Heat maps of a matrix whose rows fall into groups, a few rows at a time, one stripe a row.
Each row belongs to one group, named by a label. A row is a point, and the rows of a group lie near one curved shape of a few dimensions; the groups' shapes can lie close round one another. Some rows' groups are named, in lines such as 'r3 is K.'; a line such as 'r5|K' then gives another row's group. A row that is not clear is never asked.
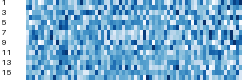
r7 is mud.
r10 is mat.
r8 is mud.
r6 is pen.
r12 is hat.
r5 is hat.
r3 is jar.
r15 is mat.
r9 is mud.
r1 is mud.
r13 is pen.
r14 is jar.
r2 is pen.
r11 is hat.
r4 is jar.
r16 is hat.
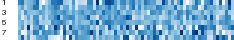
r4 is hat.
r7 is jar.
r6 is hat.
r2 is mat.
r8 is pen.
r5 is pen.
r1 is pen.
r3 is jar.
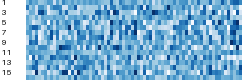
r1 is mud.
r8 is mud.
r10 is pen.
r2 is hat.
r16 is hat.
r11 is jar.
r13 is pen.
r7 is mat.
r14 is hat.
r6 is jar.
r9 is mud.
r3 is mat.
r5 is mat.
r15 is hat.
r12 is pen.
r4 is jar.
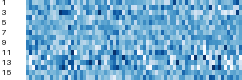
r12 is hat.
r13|jar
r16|jar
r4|pen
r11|pen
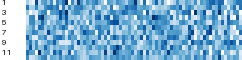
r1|hat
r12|hat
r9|pen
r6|mat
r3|hat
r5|mat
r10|pen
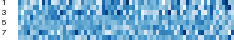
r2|mat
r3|jar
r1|mat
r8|mat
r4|pen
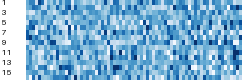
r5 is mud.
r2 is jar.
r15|jar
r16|pen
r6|hat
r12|mat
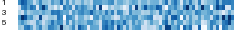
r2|mud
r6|jar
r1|jar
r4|jar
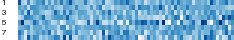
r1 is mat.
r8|hat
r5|jar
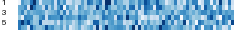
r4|jar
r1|mat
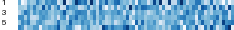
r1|jar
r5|mud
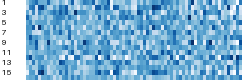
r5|jar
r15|mat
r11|jar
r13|pen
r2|mat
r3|pen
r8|jar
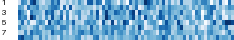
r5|mud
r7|pen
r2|hat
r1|mat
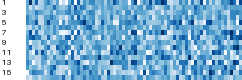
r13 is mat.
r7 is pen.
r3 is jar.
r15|mud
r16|jar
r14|pen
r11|hat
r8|jar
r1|pen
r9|hat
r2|hat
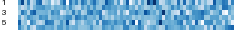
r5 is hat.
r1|pen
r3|mat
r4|pen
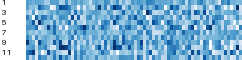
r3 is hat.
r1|jar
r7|hat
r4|hat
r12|pen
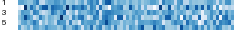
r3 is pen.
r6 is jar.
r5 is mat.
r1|pen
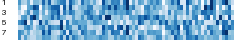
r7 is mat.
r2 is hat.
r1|mat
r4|mat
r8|hat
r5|hat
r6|jar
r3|hat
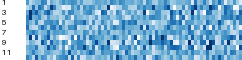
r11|jar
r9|jar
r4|jar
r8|pen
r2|mud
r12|hat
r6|hat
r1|hat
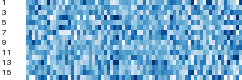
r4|pen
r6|pen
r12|mat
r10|mud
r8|pen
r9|jar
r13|mat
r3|mud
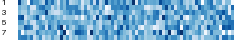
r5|mud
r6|jar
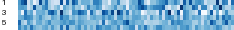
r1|hat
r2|jar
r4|jar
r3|jar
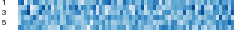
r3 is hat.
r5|jar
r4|mat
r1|pen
